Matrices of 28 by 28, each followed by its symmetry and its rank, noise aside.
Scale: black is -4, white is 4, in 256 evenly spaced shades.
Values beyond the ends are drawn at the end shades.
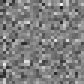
no symmetry, rank seven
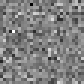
no symmetry, rank seven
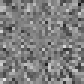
antisymmetric, rank six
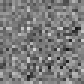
symmetric, rank eight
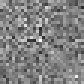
symmetric, rank six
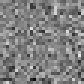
no symmetry, rank six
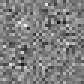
symmetric, rank seven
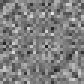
symmetric, rank six
